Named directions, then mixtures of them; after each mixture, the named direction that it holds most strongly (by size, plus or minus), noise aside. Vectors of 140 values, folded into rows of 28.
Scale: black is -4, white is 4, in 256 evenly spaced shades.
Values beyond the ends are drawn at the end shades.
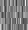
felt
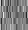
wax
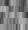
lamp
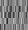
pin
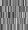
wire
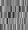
pin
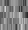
lamp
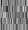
wax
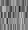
pin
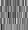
wire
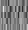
pin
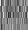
wax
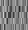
pin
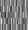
felt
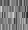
wire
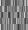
felt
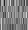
wax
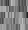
lamp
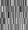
wire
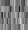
lamp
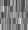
felt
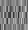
pin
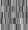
wax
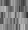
lamp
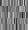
wire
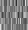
felt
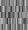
felt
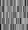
felt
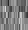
lamp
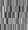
pin
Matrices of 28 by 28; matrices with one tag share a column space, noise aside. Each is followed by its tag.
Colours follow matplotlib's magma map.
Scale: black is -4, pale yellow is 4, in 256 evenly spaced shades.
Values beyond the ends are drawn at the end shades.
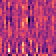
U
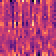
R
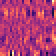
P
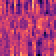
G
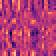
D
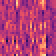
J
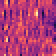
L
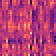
J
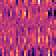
P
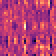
J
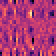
P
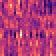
G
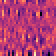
P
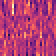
G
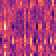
J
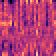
R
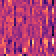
U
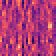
J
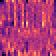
R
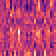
D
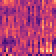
U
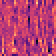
U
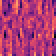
G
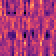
G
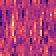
L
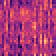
J
